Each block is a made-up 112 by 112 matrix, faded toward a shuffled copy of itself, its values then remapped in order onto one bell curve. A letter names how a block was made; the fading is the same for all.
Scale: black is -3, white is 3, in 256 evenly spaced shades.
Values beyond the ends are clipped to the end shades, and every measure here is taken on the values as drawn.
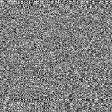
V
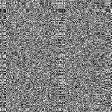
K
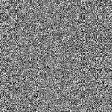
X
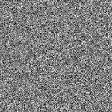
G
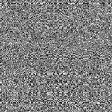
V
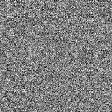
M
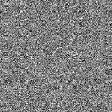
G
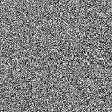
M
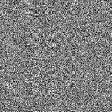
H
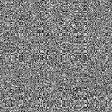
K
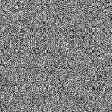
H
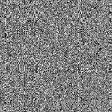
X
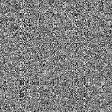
X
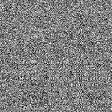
G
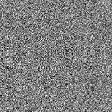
G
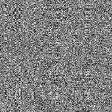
X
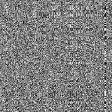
X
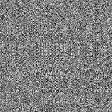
G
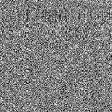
G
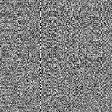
K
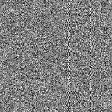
X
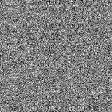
M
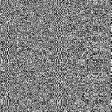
K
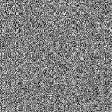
G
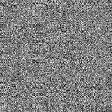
H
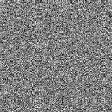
H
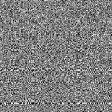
V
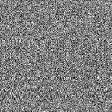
G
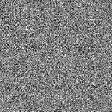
G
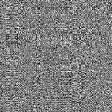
K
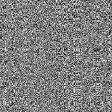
X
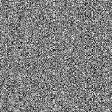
X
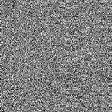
G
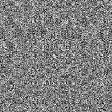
G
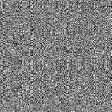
K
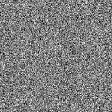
M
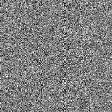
X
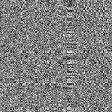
K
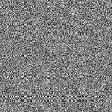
V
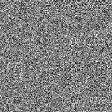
G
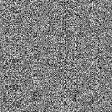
X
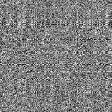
V
